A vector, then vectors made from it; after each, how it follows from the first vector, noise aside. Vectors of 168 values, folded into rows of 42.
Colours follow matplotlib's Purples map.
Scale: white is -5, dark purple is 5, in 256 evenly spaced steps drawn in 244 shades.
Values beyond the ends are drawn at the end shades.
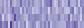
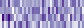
negated, scaled up.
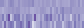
reversed, negated, partly zeroed.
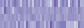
negated, partly zeroed.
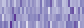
copied.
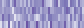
negated.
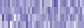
negated.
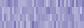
reversed, shrunk.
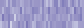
negated, shrunk.
